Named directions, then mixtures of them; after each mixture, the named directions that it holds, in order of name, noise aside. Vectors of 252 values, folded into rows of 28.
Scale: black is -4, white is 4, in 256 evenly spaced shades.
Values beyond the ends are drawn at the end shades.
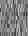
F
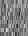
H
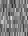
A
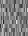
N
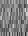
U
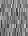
F, H, U.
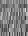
U.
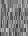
H.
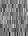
A, H, U.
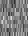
A.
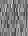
F.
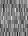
A, U.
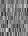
H, N, U.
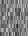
H.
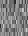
A, N.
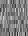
A, F, U.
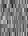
A, H.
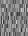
F, H, N.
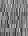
F, H, U.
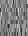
F, U.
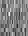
H, U.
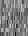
F, H.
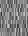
F.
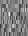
H, N, U.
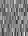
F, N, U.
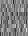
F, H, N.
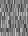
F, H.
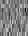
N, U.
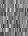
H, N.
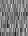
F, H.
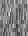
H, U.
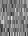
A, U.
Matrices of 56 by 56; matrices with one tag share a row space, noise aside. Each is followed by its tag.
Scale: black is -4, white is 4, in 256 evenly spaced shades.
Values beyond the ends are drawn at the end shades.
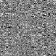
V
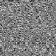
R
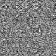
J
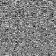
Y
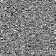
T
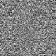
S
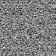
J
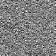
T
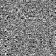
T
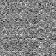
J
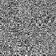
R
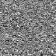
Y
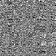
S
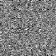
R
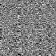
R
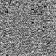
V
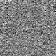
V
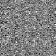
T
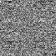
S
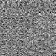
J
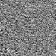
T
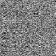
J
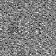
R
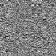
V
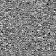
V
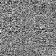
S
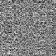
S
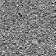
J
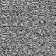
J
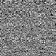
S
